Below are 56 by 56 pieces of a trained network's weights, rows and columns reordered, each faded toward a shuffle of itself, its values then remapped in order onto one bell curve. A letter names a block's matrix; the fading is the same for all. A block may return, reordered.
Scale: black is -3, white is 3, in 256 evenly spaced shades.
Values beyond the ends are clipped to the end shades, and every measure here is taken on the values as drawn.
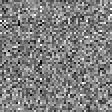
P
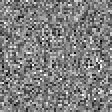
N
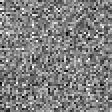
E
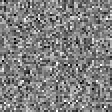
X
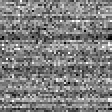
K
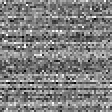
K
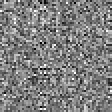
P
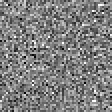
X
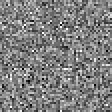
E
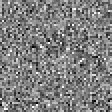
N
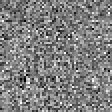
X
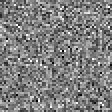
N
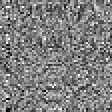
P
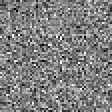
X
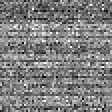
K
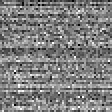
K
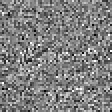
E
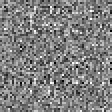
E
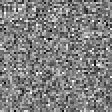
N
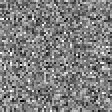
E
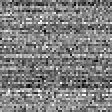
K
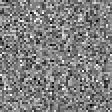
N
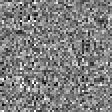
P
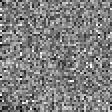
P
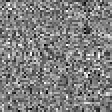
P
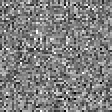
E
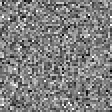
N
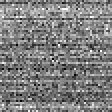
K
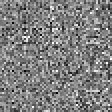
E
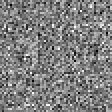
N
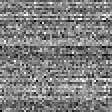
K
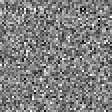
N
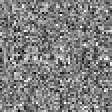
X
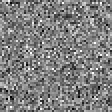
N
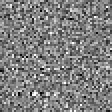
E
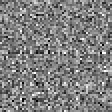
E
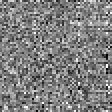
P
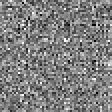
E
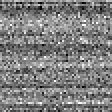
K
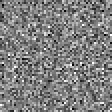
X
